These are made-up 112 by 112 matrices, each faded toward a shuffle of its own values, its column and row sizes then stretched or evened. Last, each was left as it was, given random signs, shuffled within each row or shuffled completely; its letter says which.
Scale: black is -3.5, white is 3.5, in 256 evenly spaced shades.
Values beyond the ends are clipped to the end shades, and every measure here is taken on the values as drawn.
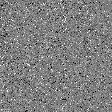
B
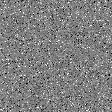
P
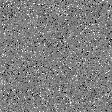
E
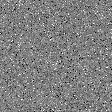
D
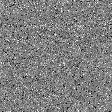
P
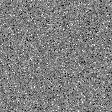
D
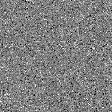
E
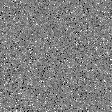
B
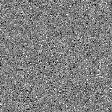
E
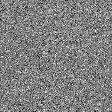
B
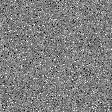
D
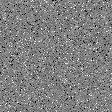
D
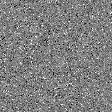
E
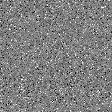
B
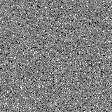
P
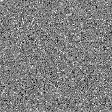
B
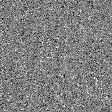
E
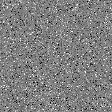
B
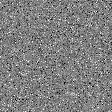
D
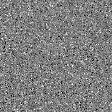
B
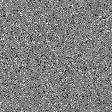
P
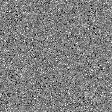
B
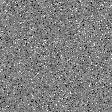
D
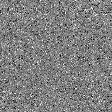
E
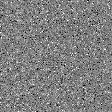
E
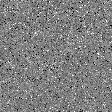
P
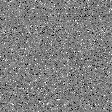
P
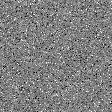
D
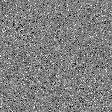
P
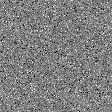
D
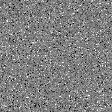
B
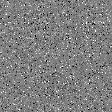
B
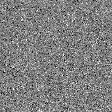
B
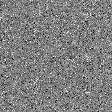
B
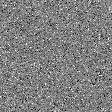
D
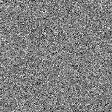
E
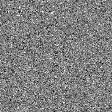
B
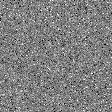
P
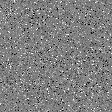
P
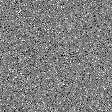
D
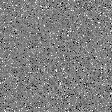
E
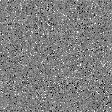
E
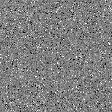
E
